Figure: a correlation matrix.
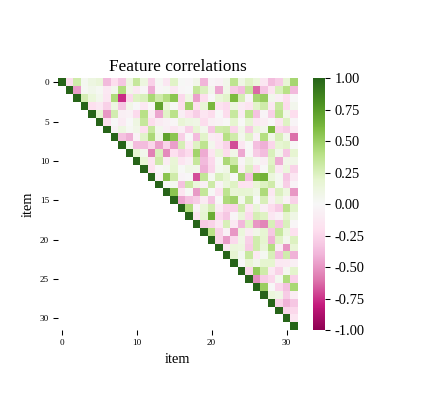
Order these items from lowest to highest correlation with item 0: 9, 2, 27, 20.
27, 20, 9, 2
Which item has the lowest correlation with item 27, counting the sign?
18
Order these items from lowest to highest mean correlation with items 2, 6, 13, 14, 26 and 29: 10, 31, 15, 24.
31, 10, 24, 15
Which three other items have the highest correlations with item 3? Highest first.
13, 20, 17
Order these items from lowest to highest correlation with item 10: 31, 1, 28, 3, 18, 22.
1, 3, 31, 28, 18, 22
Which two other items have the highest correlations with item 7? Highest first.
14, 15
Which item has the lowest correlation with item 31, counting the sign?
7
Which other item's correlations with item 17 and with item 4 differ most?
20
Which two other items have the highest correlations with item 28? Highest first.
6, 21
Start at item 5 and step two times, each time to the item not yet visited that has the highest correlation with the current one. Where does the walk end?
23
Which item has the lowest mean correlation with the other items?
8
